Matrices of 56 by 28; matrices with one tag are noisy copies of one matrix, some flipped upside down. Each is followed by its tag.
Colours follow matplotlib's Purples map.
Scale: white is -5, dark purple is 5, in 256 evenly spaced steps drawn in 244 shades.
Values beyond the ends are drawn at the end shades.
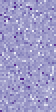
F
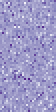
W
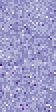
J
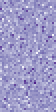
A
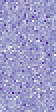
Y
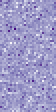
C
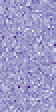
F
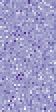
W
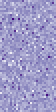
Y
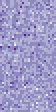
J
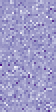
J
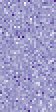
W
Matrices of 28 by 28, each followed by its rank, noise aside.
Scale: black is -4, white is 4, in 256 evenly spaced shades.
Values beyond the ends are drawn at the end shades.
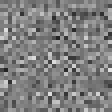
five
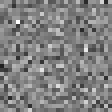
seven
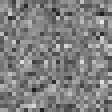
eight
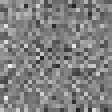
five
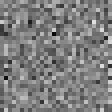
eight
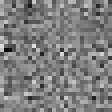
five
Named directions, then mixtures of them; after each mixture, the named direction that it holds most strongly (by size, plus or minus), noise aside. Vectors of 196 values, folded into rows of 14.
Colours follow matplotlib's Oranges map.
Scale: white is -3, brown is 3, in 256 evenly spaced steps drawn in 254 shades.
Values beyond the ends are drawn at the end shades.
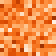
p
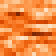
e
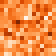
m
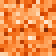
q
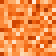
m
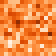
m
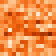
e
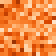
p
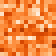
q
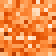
q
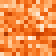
q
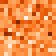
m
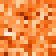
m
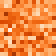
p
